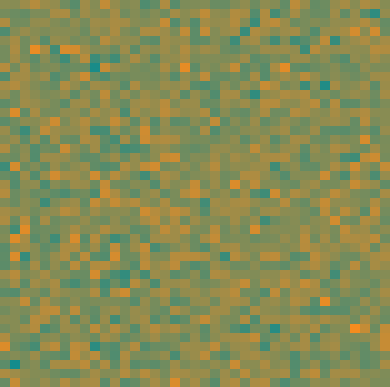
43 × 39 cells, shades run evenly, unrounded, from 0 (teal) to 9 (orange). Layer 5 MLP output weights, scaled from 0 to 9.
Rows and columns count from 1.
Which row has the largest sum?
24
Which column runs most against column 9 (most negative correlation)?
23
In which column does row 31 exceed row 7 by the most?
10
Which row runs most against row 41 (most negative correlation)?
13
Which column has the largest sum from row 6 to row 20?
17
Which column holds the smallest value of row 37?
28
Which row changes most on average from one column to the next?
29
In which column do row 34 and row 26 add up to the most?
3
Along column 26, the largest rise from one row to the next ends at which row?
4
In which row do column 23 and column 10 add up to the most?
31
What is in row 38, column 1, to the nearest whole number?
6
